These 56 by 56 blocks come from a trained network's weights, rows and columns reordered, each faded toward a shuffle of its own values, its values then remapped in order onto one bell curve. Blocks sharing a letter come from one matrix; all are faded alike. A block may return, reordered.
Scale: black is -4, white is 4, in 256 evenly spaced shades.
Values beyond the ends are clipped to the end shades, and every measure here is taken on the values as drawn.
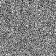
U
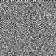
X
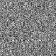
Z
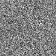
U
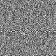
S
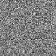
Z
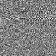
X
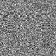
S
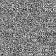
Z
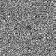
Z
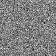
U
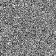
U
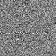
S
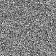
U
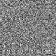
S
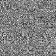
Z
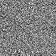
U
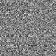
X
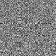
X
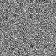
S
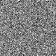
U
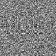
X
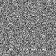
S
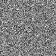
U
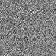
S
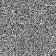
U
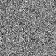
S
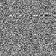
X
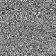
Z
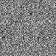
X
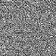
Z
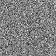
U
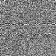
X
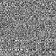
X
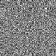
Z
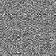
X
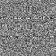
X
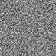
S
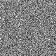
U
